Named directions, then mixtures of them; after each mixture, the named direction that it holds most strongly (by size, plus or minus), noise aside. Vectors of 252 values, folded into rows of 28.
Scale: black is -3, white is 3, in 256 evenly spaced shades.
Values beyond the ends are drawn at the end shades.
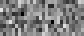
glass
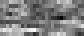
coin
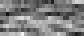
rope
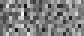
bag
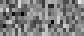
glass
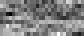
coin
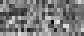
glass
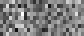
bag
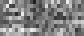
coin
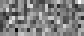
glass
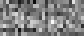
glass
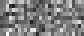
bag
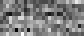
rope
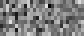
glass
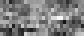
coin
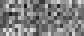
bag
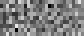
bag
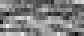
rope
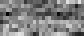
rope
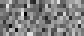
bag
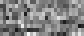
coin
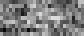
coin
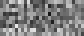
glass
